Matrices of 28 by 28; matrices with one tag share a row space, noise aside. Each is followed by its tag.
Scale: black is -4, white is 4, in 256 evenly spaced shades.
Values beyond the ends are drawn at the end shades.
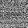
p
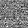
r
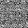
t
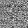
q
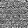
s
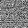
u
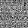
q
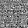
r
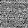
u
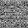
r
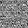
s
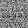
q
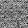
r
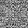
s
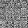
s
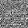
p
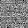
u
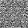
p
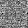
s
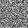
q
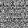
p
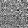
r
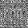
p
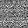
q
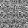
t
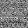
q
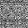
t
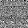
p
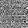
p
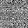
q
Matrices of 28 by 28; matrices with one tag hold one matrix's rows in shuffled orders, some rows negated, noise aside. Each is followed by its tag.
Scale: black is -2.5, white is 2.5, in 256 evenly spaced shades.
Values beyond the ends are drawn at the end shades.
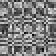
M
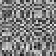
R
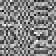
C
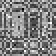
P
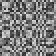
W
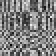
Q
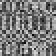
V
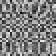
V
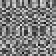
V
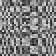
Q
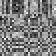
P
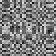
W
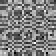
M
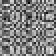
W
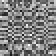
M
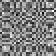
W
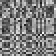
W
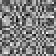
W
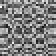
M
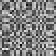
W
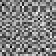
V
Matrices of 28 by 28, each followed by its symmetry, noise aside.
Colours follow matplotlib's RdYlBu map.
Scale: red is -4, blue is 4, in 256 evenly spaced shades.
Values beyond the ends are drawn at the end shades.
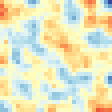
symmetric across the other diagonal.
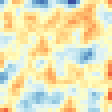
no symmetry.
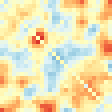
symmetric.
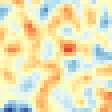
no symmetry.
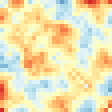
symmetric.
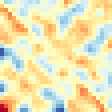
symmetric across the other diagonal.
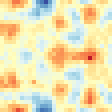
mirrored top to bottom.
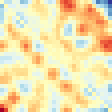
symmetric across the other diagonal.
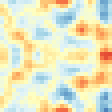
mirrored top to bottom.
